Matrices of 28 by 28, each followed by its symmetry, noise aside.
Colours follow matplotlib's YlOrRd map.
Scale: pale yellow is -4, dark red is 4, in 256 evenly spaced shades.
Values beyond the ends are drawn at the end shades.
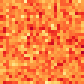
no symmetry.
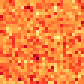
antisymmetric.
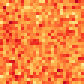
antisymmetric.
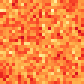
symmetric.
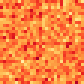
symmetric across the other diagonal.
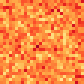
symmetric across the other diagonal.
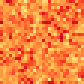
symmetric across the other diagonal.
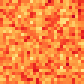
no symmetry.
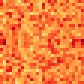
mirrored top to bottom.
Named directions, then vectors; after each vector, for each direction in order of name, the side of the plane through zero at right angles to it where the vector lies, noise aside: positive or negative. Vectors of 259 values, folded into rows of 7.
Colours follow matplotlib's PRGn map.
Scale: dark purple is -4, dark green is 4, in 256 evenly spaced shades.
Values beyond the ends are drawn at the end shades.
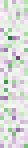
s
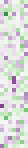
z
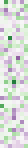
positive, negative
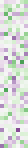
positive, positive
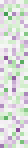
positive, positive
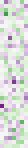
negative, positive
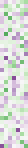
positive, positive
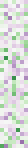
negative, negative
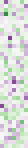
negative, positive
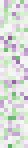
negative, positive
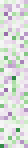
negative, negative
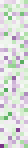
positive, positive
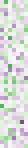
positive, negative
